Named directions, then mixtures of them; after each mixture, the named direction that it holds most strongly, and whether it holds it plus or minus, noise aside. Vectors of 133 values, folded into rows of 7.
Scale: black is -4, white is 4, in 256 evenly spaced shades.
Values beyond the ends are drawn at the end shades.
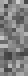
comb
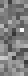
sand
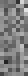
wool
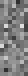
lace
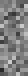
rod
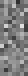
lace, plus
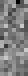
lace, plus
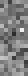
sand, plus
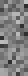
rod, minus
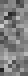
rod, plus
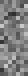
rod, plus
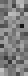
rod, minus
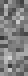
comb, minus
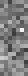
sand, plus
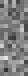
lace, plus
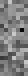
sand, minus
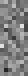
lace, plus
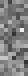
sand, plus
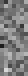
comb, minus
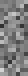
rod, minus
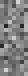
lace, minus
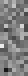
lace, plus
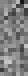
wool, minus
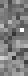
sand, plus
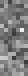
sand, plus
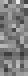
comb, plus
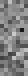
sand, minus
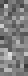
comb, minus
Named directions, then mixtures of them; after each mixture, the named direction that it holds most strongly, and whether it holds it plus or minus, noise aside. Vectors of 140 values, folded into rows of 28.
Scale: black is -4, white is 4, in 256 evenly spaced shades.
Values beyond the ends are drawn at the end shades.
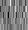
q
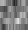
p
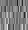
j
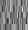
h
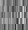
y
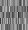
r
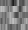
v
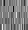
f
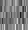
y, minus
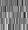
j, plus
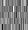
f, minus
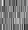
f, plus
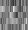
v, plus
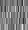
j, plus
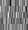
q, minus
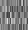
r, plus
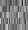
r, minus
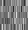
f, plus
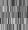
r, plus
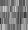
v, plus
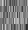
f, plus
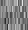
j, minus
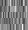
q, plus
